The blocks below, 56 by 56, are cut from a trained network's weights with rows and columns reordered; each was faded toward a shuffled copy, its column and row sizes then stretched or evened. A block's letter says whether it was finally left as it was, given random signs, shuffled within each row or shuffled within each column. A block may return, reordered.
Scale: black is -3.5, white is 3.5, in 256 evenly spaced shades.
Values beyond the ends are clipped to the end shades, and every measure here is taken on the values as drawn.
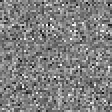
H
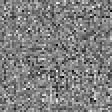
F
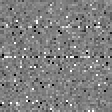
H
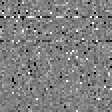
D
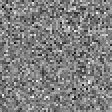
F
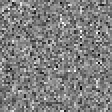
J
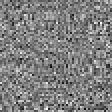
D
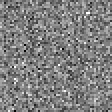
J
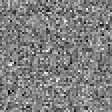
J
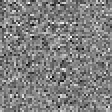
D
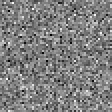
J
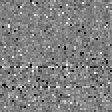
H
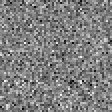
H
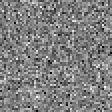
J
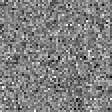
H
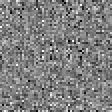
D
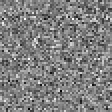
H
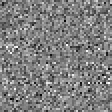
H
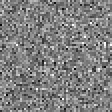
H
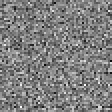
H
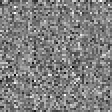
F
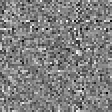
F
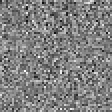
F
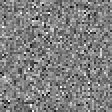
J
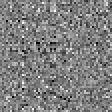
D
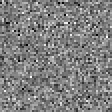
H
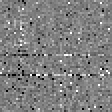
D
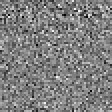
H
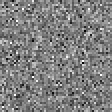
J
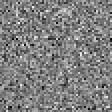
H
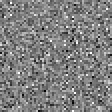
J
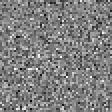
H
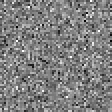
J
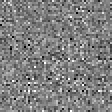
D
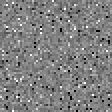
J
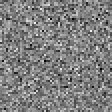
H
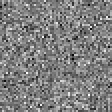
H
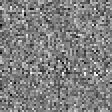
F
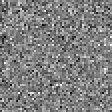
H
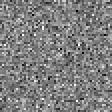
H
